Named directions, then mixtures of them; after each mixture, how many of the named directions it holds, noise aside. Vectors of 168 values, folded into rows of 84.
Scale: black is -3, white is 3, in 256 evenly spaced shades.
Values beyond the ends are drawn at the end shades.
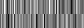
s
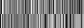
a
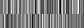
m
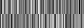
two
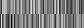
three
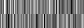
one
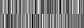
one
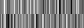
two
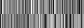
one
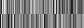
two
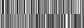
two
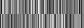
two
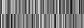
three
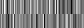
one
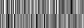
one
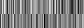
three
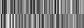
three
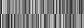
three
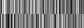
three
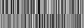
three
